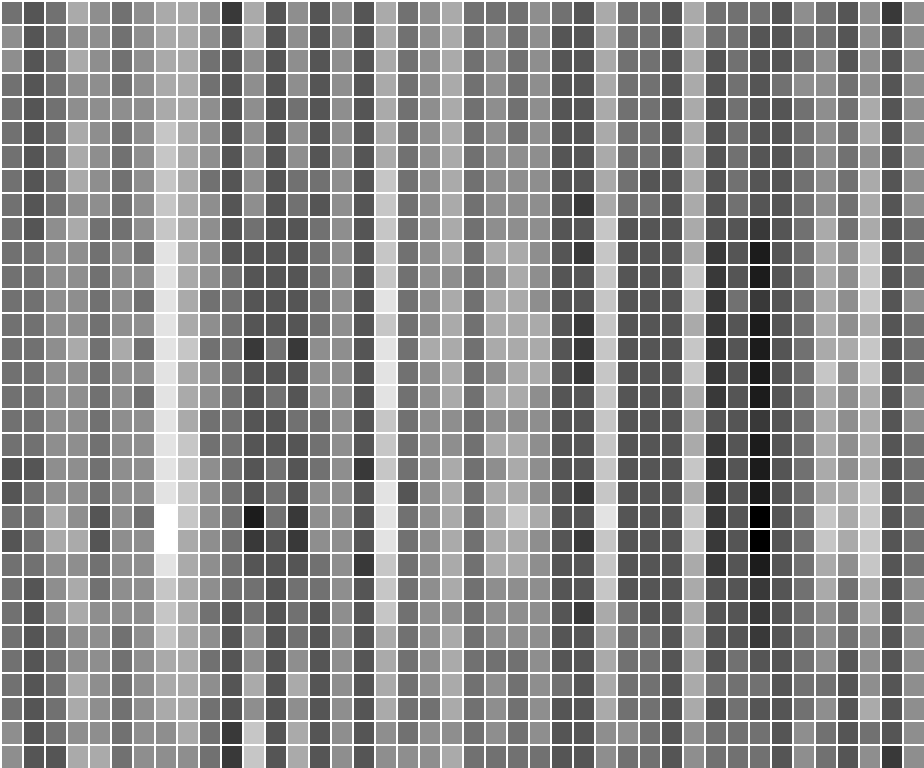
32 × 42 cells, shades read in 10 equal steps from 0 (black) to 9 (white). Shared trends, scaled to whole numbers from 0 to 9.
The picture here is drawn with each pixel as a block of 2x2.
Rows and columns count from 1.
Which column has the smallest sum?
35
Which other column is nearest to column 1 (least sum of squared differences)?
19
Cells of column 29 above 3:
16
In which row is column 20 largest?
15
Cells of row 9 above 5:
7
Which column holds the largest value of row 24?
8
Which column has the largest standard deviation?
12
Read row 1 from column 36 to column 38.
3 5 4
